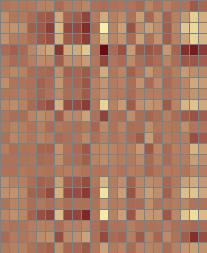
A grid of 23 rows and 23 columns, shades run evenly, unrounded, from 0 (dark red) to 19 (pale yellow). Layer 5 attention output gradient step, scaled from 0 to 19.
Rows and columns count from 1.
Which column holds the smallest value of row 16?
17
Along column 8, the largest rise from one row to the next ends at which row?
5
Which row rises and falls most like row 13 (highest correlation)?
1
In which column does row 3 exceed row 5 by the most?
12
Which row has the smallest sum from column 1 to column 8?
20
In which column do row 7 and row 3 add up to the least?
10
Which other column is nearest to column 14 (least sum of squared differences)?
18
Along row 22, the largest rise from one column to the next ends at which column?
8
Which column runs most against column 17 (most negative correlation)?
15
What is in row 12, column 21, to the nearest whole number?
11
